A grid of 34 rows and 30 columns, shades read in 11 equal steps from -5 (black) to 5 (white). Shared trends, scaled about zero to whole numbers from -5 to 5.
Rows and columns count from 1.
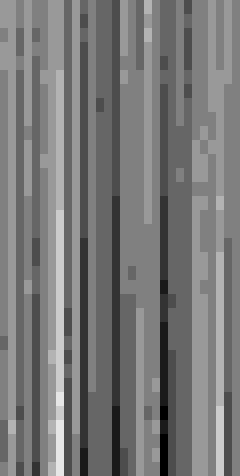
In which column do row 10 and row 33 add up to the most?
8
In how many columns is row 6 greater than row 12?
5
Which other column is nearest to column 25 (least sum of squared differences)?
26
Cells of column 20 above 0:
3
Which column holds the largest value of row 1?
19
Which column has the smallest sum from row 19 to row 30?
21
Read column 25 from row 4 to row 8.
0 0 0 0 0
